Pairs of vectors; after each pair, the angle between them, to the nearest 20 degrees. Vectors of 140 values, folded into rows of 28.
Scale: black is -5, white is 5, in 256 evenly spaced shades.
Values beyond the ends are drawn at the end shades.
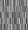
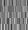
140 degrees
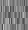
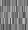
120 degrees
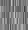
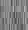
160 degrees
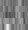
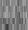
140 degrees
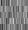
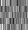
160 degrees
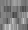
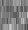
40 degrees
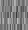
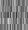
20 degrees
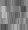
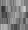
160 degrees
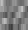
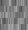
140 degrees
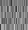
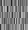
40 degrees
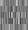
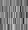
100 degrees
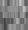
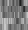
160 degrees
